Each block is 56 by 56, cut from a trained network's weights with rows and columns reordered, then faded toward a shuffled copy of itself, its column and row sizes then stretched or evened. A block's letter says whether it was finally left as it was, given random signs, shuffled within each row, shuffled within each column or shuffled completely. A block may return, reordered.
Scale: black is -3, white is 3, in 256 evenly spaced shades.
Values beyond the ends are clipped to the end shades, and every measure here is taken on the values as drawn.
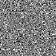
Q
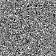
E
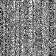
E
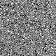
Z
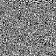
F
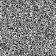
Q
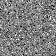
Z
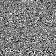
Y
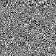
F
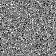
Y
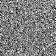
E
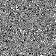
Y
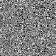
F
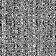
F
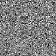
F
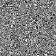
Q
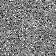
Z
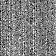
E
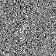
E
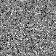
Y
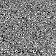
Y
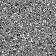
Z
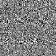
F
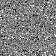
Y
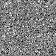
Y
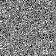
E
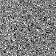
Y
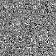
Q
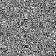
F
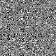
Q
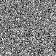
Y
